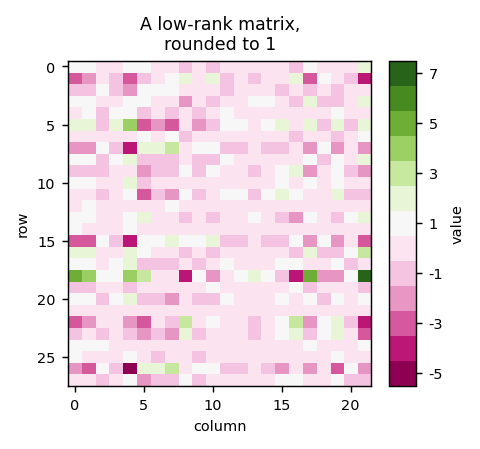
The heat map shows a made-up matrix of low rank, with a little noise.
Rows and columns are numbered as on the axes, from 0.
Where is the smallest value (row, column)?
26, 4
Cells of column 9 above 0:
4
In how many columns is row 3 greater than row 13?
4
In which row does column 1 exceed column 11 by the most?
18
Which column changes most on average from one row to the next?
21
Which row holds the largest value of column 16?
22
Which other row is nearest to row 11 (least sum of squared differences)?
27
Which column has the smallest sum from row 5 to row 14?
5
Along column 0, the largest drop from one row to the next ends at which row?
19
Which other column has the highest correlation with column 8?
16
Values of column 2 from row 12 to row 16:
0 0 0 1 0
